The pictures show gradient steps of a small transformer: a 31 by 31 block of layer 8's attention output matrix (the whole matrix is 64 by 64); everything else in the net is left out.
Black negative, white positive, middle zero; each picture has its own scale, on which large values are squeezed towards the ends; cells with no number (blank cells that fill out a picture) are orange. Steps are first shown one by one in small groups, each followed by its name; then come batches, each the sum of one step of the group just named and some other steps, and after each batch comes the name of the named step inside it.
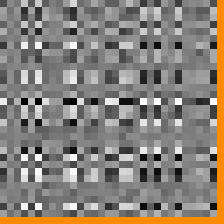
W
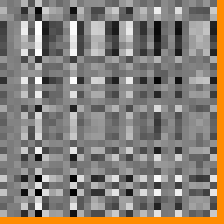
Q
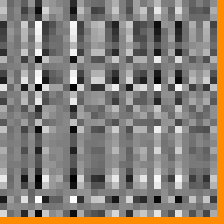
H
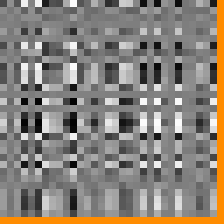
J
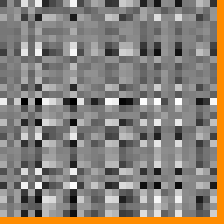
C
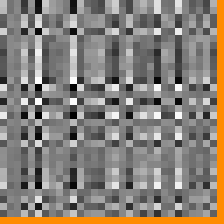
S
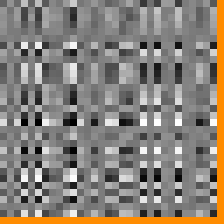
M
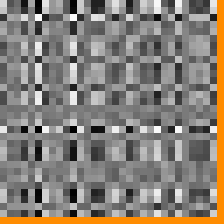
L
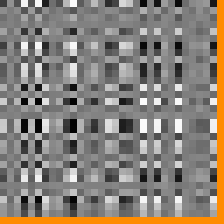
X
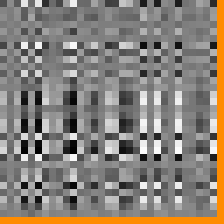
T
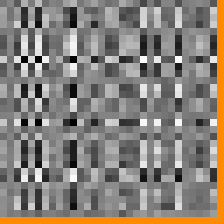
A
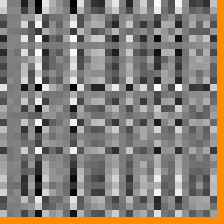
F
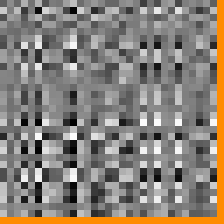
M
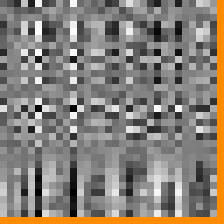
Q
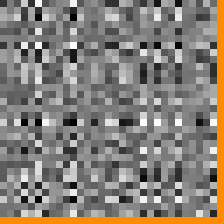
M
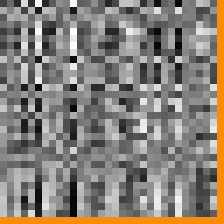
X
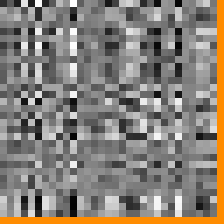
X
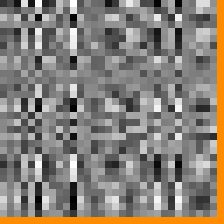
T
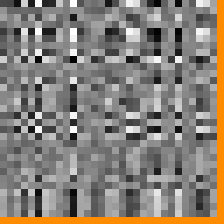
C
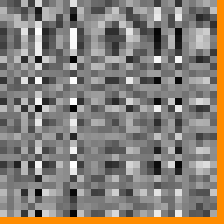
Q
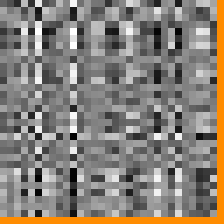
Q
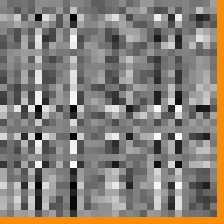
S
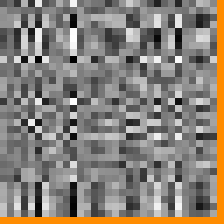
A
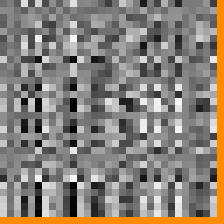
X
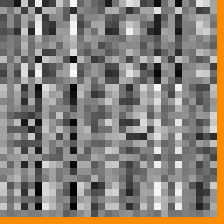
J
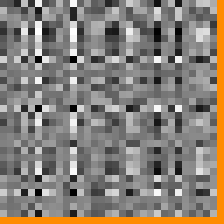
Q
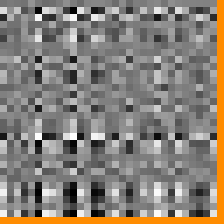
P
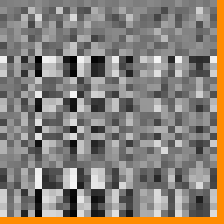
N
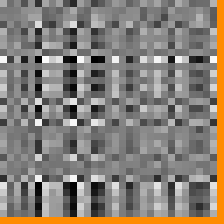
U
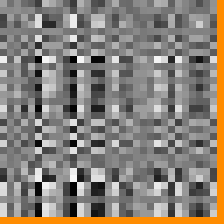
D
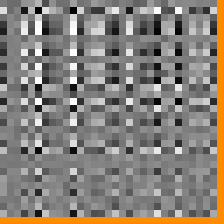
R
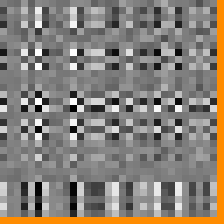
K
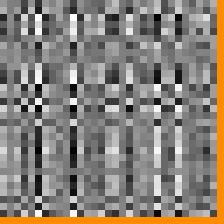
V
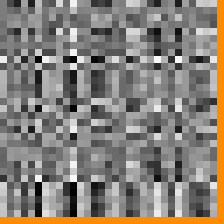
U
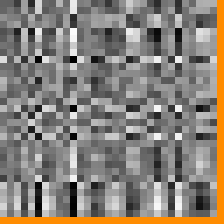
U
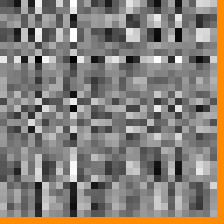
U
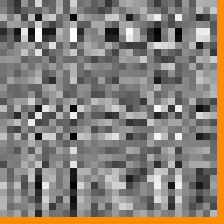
R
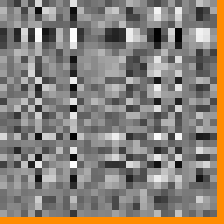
R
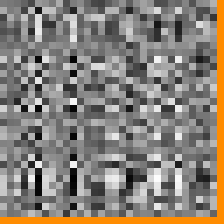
V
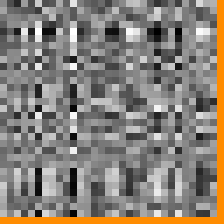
R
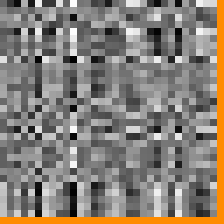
U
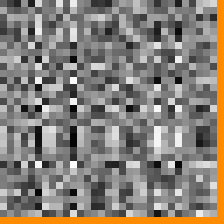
V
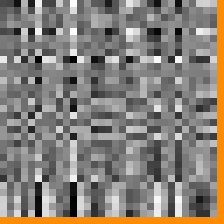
N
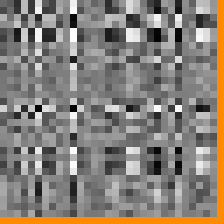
K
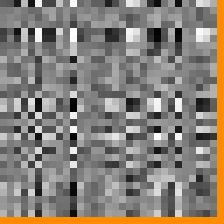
D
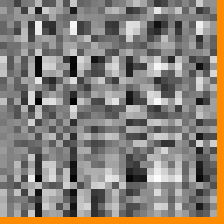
N
